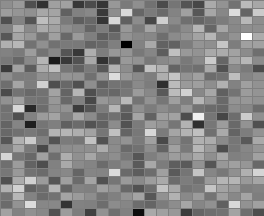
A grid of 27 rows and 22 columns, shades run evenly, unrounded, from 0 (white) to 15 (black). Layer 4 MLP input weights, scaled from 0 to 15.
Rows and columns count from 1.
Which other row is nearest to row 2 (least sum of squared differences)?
26
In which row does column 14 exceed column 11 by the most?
2
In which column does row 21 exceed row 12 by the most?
16
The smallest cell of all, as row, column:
5, 21
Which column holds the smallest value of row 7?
15
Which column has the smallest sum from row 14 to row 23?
17
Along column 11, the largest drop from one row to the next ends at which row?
7
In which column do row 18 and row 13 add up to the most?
14
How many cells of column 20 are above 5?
23
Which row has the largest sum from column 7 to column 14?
1
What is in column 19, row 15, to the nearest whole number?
11
